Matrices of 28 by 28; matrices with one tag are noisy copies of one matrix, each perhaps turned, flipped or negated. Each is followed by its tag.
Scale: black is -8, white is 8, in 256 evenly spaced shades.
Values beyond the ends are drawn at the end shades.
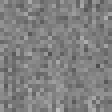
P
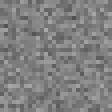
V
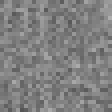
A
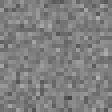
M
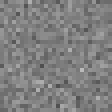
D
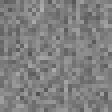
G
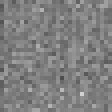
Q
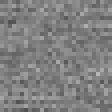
P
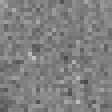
A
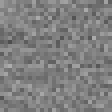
G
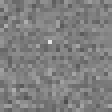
Q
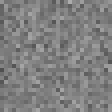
Q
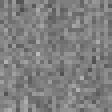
P
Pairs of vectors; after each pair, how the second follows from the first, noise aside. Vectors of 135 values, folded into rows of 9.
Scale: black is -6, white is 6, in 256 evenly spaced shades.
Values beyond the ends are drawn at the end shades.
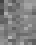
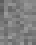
shrunk.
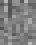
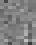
reversed, negated, partly zeroed.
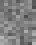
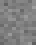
negated, shrunk.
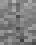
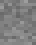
wrapped around, negated, shrunk.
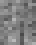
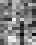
scaled up.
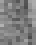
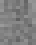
shrunk.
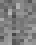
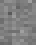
negated, shrunk.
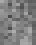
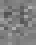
reversed, negated, partly zeroed.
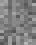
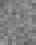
negated, shrunk.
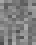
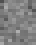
negated, partly zeroed.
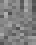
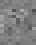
reversed, negated, partly zeroed.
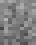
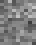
wrapped around, negated.
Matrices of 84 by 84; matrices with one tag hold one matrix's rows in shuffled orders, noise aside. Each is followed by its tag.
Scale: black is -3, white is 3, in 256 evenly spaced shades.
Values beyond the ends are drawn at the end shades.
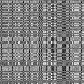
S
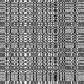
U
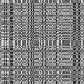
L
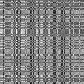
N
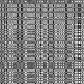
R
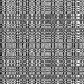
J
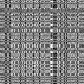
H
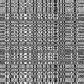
U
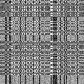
H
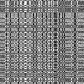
U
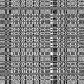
H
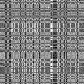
H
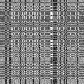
H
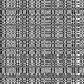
J
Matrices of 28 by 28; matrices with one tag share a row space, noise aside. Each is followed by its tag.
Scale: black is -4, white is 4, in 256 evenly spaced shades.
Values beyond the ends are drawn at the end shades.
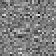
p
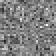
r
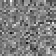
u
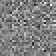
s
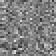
r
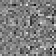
u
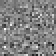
p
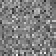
s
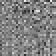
s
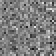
u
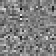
r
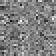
r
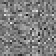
p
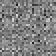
s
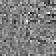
u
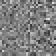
u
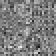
p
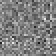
s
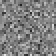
p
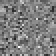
r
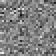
r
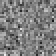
r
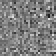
u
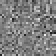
s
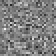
p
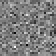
u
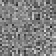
s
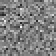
r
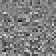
p
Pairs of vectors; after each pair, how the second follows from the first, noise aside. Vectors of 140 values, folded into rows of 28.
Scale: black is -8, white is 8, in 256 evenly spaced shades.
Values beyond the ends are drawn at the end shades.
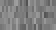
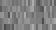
wrapped around.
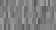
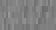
shrunk.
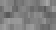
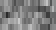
scaled up.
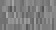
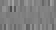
partly zeroed.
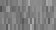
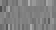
partly zeroed.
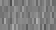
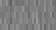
shrunk.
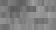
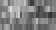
negated, scaled up.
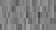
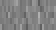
negated, partly zeroed.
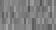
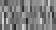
reversed, scaled up.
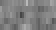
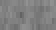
shrunk.
